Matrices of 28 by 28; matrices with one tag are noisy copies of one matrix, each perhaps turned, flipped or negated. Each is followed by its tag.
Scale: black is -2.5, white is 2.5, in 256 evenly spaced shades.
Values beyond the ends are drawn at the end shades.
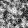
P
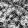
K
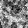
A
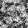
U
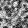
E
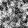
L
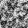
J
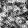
U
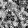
E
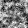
U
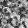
J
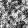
K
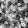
L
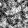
P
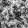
P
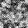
L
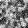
L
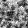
P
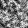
J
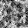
U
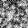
P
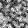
E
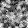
L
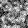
U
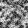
K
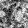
A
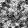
L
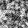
P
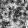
P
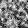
J
